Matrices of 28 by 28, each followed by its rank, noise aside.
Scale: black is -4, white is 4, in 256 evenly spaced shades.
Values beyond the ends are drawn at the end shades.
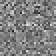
six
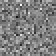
eight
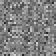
six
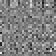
four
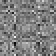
four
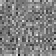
six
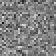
eight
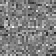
six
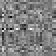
four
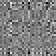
three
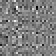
four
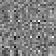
four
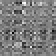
three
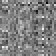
four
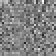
four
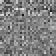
six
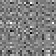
three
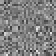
four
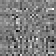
four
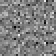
six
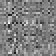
four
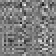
three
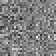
six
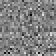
six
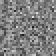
eight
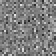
eight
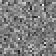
eight
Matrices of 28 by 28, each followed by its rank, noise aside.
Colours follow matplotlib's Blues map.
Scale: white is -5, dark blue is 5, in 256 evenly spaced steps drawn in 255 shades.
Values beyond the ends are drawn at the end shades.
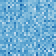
eight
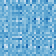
three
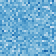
eight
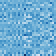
three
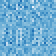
four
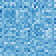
four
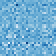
four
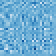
three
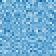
four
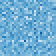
six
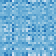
two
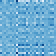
two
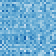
four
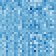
three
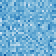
eight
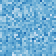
eight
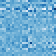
three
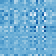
two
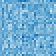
six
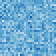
six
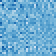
six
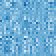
four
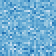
six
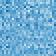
four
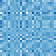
two
